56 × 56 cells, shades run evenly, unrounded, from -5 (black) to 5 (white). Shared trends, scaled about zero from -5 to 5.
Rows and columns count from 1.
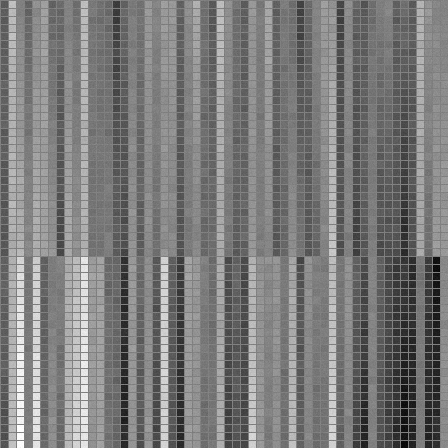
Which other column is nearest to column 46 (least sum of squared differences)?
23
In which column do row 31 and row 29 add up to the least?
51
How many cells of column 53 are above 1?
32
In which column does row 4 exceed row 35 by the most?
55
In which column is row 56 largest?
3
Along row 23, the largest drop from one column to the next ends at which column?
43
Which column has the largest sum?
11
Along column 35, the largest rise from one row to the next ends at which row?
33
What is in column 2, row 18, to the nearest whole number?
2
